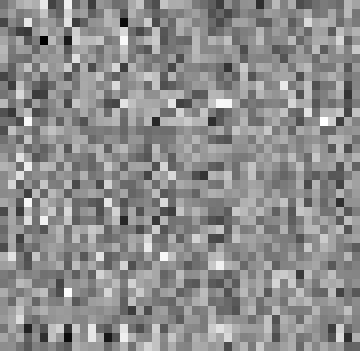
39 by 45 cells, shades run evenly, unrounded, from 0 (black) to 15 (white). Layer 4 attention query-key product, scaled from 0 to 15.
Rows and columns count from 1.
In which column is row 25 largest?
6
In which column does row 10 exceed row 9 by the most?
15
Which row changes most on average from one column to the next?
38
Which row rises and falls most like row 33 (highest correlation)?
2
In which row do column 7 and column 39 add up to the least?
1
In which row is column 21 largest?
29
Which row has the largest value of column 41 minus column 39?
14
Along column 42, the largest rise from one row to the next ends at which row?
31
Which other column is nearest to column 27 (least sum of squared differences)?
28
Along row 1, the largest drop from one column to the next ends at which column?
7
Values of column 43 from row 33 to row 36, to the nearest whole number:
4 9 9 7
